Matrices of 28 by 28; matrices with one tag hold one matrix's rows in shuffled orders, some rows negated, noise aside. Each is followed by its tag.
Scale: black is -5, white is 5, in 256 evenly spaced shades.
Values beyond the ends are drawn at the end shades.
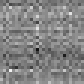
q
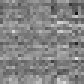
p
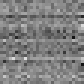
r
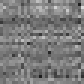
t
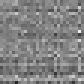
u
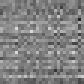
u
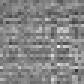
p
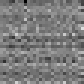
r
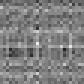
q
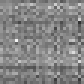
u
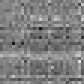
t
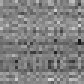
u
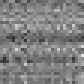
r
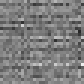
t
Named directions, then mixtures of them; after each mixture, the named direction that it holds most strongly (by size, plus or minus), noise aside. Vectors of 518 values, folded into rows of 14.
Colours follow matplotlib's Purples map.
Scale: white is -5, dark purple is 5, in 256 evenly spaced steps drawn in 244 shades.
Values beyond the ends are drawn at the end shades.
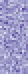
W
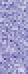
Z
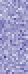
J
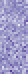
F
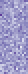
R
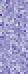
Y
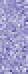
F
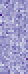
Y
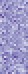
Z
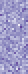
F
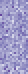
R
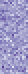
F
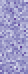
R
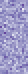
W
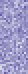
R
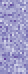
Z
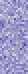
J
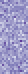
J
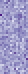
R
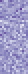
W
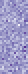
F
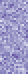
Z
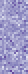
F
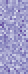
Y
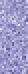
F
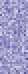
Y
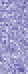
Z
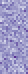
Z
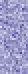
W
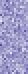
Y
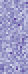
R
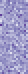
Y
